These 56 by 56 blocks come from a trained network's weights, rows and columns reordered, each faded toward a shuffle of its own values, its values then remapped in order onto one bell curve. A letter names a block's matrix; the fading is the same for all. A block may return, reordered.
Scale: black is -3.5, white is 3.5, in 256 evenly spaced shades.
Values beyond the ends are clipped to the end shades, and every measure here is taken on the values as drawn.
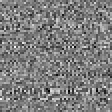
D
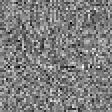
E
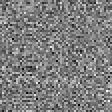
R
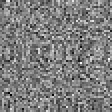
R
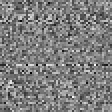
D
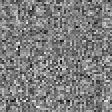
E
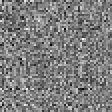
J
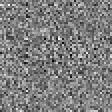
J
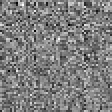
J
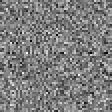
J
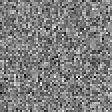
E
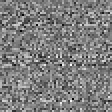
D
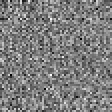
J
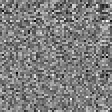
J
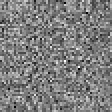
R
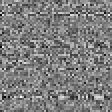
D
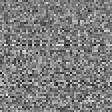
D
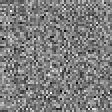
R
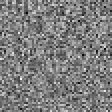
R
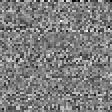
D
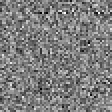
E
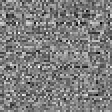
D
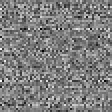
D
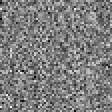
R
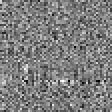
J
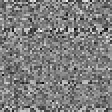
D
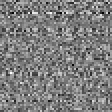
D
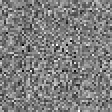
R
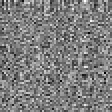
R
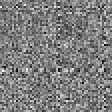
J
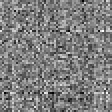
E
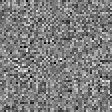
R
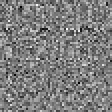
J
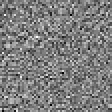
R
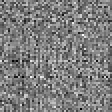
E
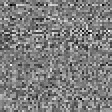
D
